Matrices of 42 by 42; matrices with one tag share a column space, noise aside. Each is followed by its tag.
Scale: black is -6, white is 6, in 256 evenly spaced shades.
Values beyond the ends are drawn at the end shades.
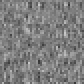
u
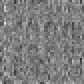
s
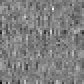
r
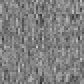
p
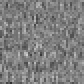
u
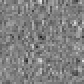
s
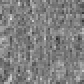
p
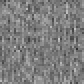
p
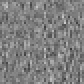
u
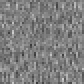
u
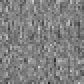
s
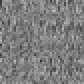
s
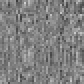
p
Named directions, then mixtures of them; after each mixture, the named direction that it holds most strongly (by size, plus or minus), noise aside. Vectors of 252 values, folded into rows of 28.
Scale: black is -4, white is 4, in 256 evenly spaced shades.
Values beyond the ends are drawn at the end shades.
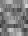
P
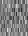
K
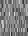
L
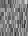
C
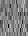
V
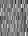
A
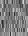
L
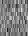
K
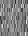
A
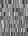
L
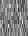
V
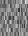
C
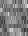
P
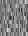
K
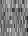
K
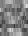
P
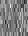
V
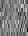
V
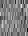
A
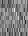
K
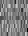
A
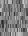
L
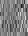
A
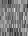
C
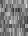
P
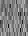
V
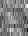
P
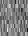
K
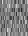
K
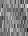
A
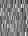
A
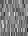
L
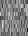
L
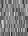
L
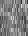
A
